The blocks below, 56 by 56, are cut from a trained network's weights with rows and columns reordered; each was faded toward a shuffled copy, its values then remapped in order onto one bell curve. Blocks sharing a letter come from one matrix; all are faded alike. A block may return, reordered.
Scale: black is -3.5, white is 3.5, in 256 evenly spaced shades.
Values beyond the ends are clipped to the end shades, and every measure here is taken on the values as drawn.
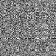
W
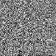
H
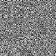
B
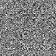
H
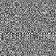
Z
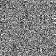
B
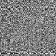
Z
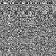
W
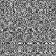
W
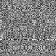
W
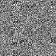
H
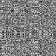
W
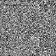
H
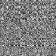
W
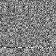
Z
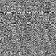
W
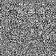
B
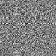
W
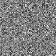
B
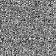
B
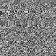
W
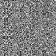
H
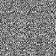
W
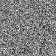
Z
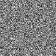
H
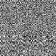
W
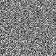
H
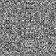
W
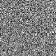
B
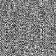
H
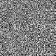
H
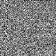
H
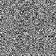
Z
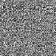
B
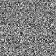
B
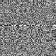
Z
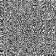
H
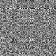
W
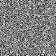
B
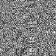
H
